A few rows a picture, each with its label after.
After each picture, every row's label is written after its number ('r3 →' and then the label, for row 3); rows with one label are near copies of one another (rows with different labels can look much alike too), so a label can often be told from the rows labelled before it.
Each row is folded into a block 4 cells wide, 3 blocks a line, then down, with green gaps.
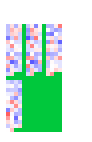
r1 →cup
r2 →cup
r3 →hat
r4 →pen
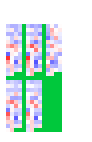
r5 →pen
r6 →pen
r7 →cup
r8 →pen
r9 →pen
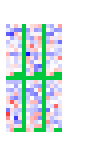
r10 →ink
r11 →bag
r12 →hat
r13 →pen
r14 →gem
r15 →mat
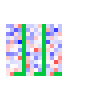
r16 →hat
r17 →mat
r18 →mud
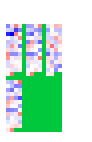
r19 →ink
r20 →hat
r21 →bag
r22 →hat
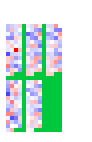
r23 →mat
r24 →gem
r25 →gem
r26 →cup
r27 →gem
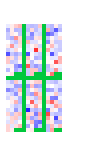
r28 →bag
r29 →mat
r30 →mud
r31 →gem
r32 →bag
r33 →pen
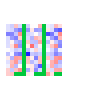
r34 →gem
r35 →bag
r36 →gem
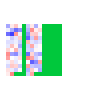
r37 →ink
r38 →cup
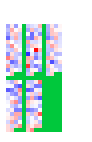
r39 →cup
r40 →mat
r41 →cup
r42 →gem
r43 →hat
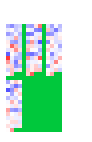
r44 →pen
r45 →hat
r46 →mud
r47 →ink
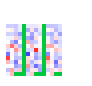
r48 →pen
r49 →mat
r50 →pen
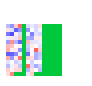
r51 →hat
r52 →mat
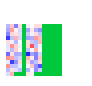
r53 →cup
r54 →bag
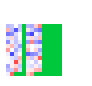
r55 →mud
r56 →hat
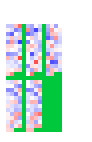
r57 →hat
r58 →mud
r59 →cup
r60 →gem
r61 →gem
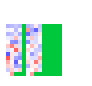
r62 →pen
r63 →mud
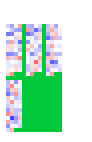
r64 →hat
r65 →mud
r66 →cup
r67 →cup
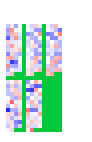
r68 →cup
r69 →gem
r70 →gem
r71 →bag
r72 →ink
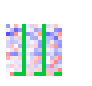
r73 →ink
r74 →gem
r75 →gem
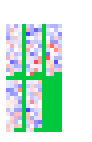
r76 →cup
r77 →mud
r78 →pen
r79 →gem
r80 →bag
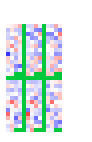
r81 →bag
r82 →gem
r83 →gem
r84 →pen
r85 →pen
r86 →bag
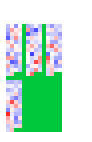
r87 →cup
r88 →mud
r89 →pen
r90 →pen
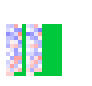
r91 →gem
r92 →gem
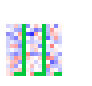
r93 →gem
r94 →ink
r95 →cup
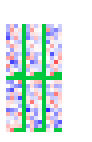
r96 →cup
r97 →cup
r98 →mud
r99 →hat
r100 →bag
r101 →bag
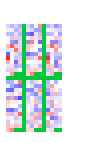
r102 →pen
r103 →hat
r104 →pen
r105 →hat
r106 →gem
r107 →cup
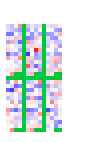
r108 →hat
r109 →mat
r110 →gem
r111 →ink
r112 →hat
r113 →bag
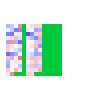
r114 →hat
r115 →gem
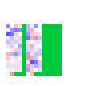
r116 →ink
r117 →cup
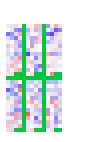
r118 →gem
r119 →bag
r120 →ink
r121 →gem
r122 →pen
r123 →pen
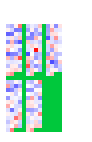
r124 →hat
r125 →mat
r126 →cup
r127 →mud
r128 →hat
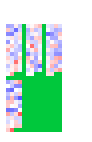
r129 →mud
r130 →bag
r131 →gem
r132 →hat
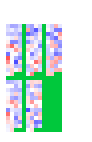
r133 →pen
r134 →mud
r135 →gem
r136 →pen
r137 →bag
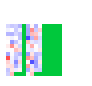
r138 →pen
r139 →cup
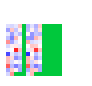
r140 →mat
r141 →mat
